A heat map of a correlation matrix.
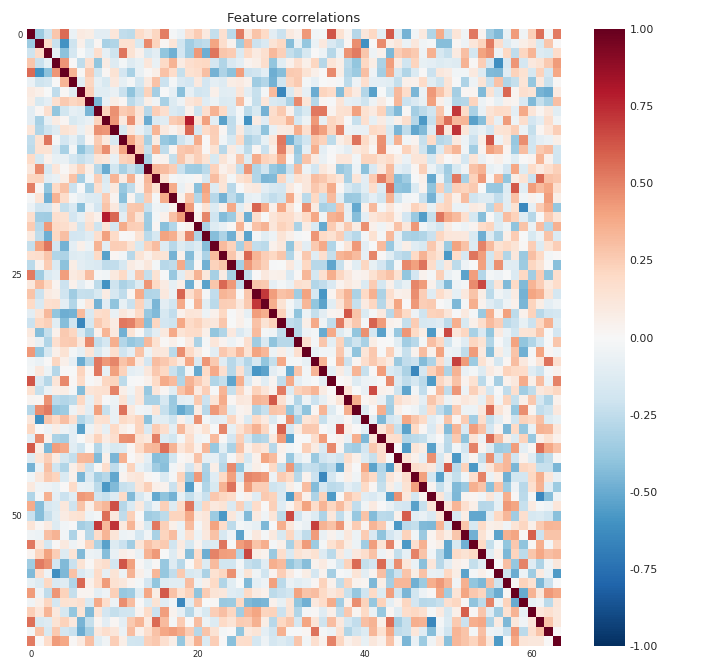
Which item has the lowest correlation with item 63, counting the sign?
56
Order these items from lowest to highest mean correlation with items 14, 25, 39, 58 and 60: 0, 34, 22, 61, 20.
20, 34, 61, 22, 0
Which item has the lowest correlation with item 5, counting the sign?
29
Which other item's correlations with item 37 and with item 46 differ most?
10
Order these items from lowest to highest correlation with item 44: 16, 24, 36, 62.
16, 62, 36, 24
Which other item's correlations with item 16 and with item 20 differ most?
58
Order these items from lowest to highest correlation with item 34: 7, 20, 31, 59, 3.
7, 20, 31, 59, 3
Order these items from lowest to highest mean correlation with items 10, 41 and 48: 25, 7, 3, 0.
3, 0, 25, 7
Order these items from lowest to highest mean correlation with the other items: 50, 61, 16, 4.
50, 4, 16, 61
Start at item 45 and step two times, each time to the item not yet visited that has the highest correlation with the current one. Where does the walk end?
31
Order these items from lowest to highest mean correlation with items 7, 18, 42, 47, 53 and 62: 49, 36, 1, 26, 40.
40, 36, 49, 1, 26
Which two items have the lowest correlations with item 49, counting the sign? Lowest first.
46, 1
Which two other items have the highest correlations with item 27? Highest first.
28, 18
